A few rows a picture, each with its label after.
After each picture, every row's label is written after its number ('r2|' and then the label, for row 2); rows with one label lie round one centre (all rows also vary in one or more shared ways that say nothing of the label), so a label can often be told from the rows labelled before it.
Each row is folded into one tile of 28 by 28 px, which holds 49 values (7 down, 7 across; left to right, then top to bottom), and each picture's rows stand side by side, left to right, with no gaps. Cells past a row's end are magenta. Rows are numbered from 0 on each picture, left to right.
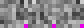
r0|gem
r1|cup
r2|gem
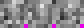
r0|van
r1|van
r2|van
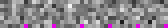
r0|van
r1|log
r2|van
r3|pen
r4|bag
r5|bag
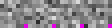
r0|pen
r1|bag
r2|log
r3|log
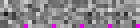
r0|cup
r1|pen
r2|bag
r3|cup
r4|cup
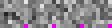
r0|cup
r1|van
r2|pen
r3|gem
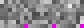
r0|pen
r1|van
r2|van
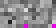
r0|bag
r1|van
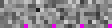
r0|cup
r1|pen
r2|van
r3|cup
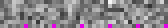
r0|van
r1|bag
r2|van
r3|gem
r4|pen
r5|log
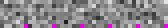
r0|log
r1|log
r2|bag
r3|cup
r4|gem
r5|cup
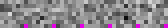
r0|pen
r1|bag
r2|cup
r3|pen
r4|cup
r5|pen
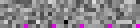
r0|bag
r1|cup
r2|bag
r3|pen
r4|van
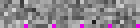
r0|gem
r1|van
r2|gem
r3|bag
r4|cup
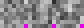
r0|gem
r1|van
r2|van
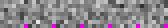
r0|van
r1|cup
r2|cup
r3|van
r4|log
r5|pen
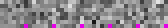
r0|pen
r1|cup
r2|van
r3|bag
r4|cup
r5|van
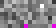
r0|cup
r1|van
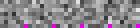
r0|cup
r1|cup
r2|log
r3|van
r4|bag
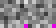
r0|gem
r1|log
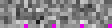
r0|gem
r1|bag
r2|gem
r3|pen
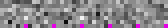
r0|bag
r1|log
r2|bag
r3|cup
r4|cup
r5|gem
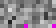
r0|bag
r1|gem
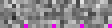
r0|cup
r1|gem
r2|gem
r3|van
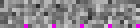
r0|cup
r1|log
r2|pen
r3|van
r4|bag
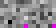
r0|bag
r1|cup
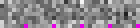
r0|pen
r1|gem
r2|gem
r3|gem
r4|cup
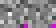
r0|pen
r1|pen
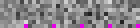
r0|gem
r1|cup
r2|pen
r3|cup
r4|bag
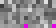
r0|pen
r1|gem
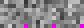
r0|log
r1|bag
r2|van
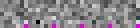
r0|gem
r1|bag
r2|gem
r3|bag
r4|gem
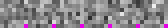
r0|gem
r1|van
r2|cup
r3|van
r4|pen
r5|van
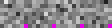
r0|log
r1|cup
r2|pen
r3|bag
